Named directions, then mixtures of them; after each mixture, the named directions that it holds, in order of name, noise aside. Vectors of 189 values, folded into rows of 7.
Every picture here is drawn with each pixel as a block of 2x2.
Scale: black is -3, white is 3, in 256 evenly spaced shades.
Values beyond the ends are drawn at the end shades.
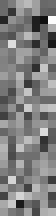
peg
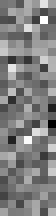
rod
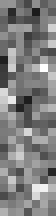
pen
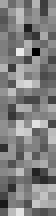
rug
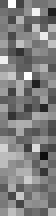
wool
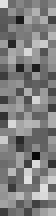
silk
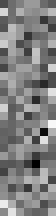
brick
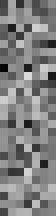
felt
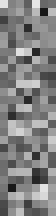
rug, silk.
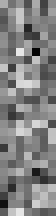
rug.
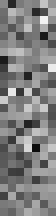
felt, rod, wool.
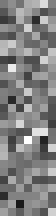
peg, rod.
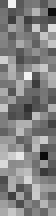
pen, wool.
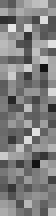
brick, felt, rod.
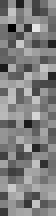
felt.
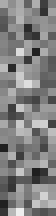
rug.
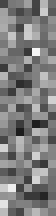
rug, silk.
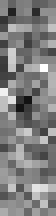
pen.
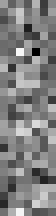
rug.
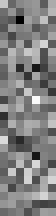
silk.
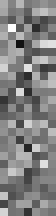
felt.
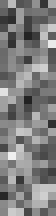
pen, rug, wool.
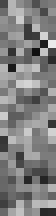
peg, rug, silk.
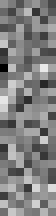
brick, felt, pen.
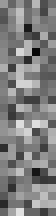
rug.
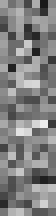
rug.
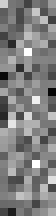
brick, silk.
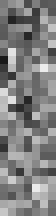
pen.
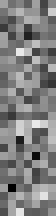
brick, rug, silk.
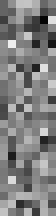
peg.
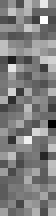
rod.
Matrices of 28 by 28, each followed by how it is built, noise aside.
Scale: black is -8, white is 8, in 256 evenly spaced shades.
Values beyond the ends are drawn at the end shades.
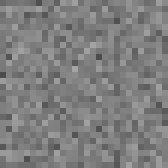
repeating rows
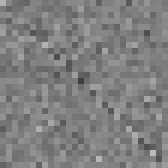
diagonal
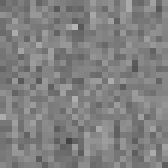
blocks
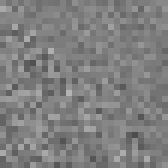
lower triangular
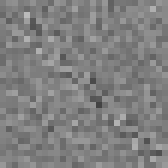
banded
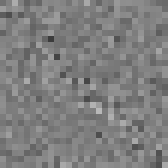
banded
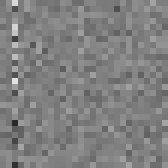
uneven columns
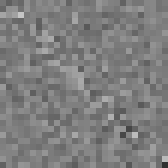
banded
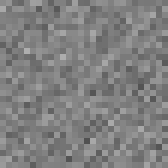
Hankel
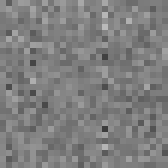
uneven columns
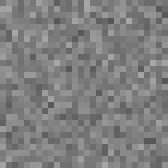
noise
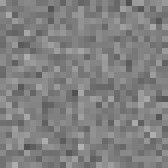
noise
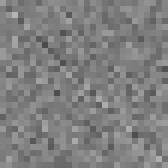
diagonal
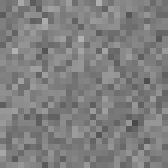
Hankel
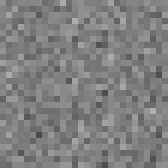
repeating rows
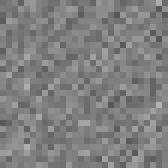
Hankel
